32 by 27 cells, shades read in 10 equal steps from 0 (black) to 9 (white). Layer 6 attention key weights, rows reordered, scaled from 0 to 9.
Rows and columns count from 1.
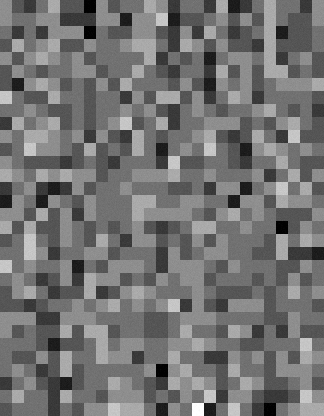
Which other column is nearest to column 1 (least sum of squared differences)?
6
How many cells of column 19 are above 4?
10
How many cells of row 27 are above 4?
8
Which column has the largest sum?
12
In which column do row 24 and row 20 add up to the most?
15
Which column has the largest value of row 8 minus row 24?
1
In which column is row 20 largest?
3
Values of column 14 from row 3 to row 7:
3 4 2 3 4
